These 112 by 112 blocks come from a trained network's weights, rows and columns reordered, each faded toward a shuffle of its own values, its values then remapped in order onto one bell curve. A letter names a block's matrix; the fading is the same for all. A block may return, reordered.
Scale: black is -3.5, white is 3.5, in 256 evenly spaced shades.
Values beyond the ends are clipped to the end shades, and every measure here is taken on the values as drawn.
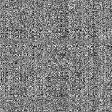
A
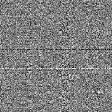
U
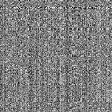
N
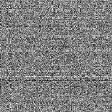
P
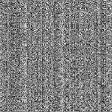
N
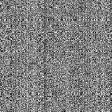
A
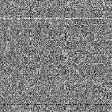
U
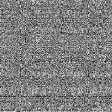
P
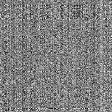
N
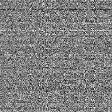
P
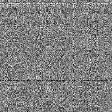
U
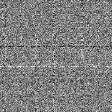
U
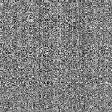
A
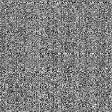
A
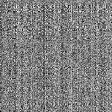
N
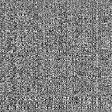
A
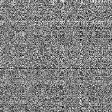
P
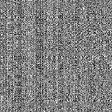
N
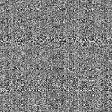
A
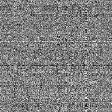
P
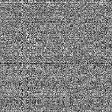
P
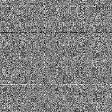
U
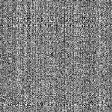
N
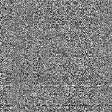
U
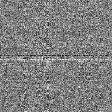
U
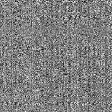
A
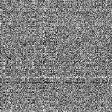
P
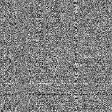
U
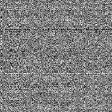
P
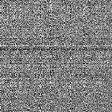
P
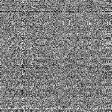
P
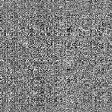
A
